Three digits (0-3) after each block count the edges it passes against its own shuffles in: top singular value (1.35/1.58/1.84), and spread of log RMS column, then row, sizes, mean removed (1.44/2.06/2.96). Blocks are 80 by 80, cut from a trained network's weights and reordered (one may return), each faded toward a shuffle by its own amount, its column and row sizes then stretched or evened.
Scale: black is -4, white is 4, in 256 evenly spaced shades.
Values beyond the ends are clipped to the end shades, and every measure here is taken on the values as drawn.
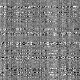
3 0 3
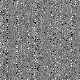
0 2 0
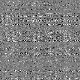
1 0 3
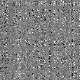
1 2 2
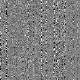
1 3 0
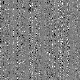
0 3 0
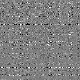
1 2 3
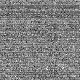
3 0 0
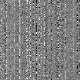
3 3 0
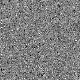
0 1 0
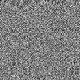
3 0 1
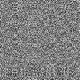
3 0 1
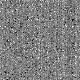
1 0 1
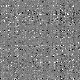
1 2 2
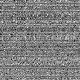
3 0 1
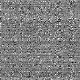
2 2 1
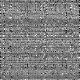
3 2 1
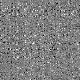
0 0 2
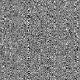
3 3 0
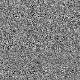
1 0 2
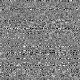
2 0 3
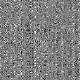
2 2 2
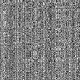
3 1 0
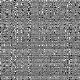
3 3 1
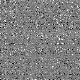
0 1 2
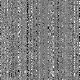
3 3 0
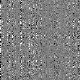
1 3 2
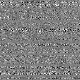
1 0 3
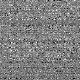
1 1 2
